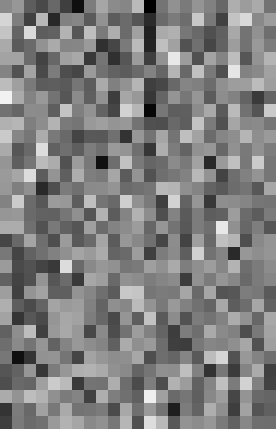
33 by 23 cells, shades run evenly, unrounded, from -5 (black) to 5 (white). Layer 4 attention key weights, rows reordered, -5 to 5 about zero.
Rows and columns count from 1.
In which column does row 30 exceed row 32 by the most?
15
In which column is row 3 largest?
3
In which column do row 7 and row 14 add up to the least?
13
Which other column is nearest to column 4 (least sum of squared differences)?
21
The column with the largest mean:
1
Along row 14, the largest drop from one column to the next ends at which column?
4
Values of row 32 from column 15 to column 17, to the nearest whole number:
-4 0 -1
